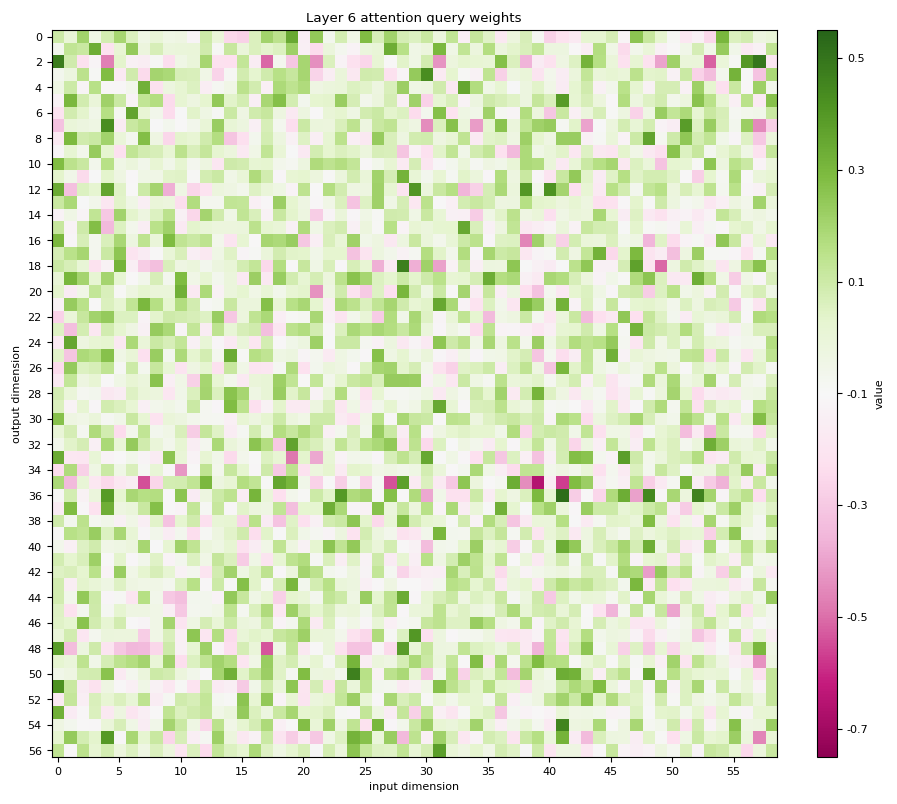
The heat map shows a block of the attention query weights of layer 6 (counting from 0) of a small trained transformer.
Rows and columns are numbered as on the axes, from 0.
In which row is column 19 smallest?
33
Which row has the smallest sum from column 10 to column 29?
2
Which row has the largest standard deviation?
35
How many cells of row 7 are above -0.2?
52
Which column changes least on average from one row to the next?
22
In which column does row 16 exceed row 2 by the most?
17
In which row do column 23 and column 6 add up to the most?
36
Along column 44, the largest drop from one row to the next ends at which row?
18
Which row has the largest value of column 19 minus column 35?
32
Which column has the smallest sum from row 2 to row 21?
21
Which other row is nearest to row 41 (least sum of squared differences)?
46
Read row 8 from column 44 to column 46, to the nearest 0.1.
-0.1 0 -0.1
